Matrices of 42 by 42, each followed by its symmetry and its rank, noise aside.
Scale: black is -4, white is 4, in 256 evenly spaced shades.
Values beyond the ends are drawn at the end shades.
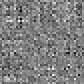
antisymmetric, rank six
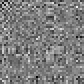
symmetric, rank six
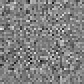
antisymmetric, rank six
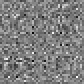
symmetric, rank six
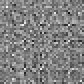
symmetric, rank seven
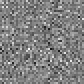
no symmetry, rank seven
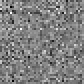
no symmetry, rank seven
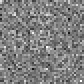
symmetric, rank seven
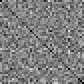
symmetric, rank five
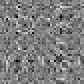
symmetric, rank five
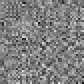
symmetric, rank six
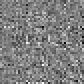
antisymmetric, rank six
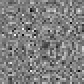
no symmetry, rank five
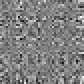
no symmetry, rank five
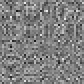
antisymmetric, rank six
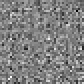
no symmetry, rank seven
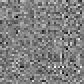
no symmetry, rank seven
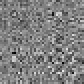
symmetric, rank six
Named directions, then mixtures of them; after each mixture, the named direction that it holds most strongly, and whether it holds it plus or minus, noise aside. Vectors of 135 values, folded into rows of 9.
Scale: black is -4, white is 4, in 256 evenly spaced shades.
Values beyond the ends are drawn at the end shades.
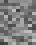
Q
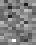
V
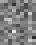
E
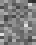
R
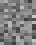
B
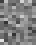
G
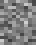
R, plus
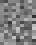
B, minus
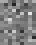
E, plus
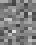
E, plus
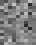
R, minus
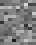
V, minus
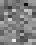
V, plus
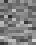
Q, plus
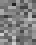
B, minus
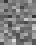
B, minus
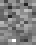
V, plus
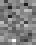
V, plus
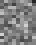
R, plus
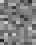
G, minus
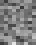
Q, plus
